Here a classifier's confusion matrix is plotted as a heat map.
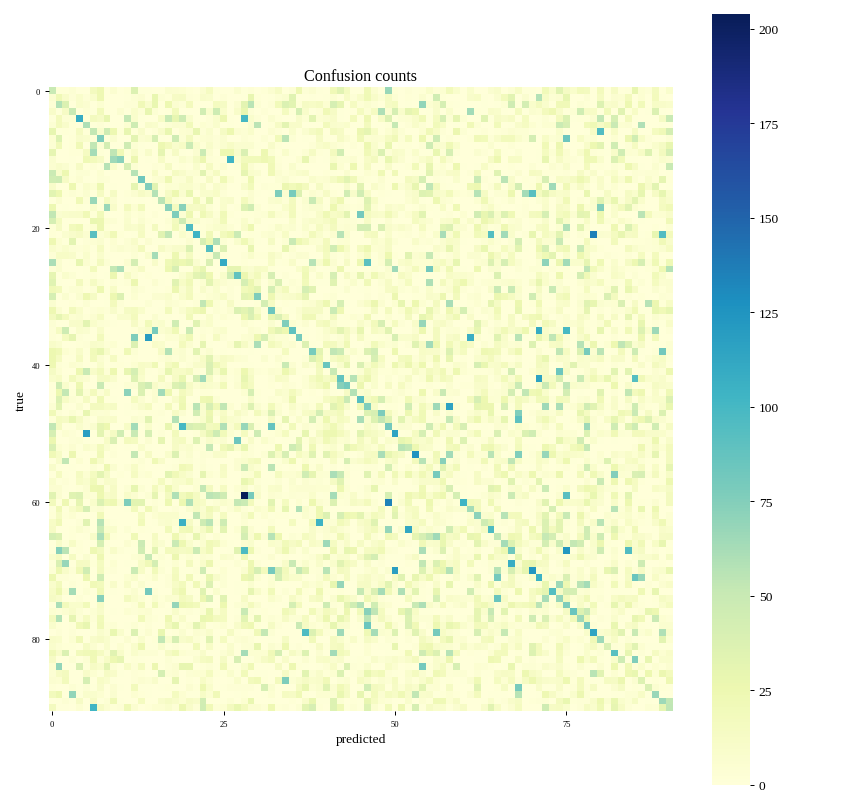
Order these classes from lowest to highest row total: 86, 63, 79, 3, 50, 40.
86, 40, 3, 63, 79, 50
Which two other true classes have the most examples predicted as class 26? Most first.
10, 27
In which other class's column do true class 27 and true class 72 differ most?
42
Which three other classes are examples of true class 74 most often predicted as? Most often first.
65, 7, 72
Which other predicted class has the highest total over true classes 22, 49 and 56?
82
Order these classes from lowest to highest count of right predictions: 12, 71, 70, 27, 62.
12, 62, 27, 71, 70
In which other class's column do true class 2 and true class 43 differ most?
54
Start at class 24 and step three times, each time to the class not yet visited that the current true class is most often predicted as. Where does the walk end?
50
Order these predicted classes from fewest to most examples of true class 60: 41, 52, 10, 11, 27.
10, 52, 41, 27, 11
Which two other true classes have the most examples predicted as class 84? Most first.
67, 44
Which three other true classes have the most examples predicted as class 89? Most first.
21, 38, 79
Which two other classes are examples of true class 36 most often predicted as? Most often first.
14, 61
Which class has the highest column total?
28
